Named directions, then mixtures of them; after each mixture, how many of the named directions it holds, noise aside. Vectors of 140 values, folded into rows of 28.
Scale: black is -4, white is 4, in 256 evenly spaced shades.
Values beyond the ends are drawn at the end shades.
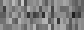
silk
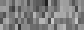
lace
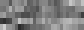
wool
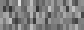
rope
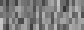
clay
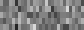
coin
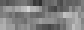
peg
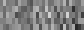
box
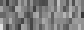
two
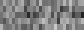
four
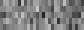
three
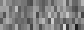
two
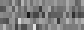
three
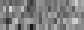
four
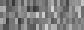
four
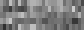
four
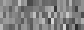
two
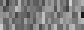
four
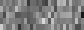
four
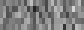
three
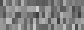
three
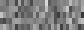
four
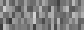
three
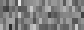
two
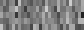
four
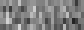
four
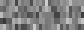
three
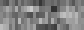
three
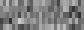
four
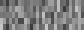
one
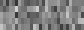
four
